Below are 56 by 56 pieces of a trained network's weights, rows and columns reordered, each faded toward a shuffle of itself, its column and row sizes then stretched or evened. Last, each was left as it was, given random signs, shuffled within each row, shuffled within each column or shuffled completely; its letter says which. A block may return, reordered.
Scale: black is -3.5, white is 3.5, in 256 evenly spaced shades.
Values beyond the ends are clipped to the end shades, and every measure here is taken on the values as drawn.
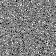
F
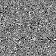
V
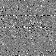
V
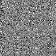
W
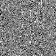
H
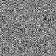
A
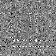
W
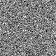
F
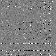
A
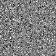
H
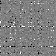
A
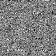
V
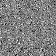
V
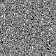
H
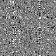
A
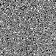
V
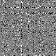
W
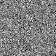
H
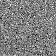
F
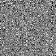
W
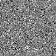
V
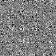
W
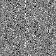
H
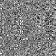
A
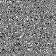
V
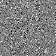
H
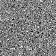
F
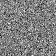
F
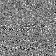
V
